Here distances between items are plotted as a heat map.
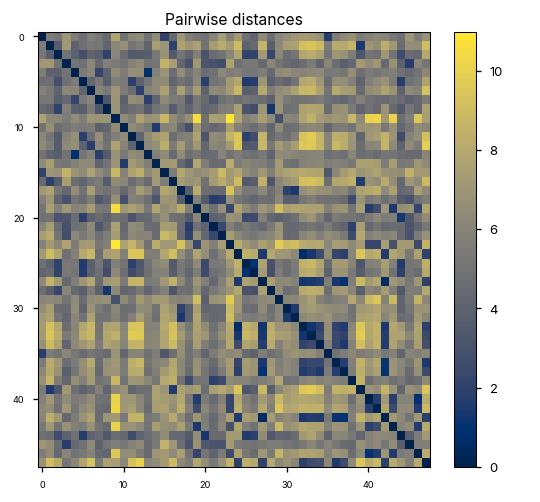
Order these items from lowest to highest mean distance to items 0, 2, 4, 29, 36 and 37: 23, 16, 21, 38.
21, 16, 38, 23
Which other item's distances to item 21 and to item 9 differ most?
38
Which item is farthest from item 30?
23
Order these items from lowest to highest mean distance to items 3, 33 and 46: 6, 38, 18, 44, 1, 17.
18, 38, 44, 17, 6, 1
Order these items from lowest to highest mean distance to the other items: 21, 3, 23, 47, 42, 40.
21, 3, 42, 40, 47, 23
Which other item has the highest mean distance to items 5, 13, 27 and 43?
9
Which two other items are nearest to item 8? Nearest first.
28, 2
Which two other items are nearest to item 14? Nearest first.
10, 18
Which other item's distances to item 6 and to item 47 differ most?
12
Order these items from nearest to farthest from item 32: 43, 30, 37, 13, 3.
37, 3, 13, 30, 43
